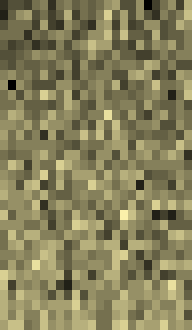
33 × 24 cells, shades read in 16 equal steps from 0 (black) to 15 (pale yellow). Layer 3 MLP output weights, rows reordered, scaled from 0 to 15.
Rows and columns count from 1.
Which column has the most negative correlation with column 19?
24
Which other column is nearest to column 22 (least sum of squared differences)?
21
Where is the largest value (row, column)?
22, 16
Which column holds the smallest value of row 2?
1
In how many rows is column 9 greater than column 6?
12
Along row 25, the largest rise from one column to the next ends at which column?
17
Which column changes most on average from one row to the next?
6
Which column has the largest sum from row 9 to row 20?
13
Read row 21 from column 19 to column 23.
8 13 9 12 9
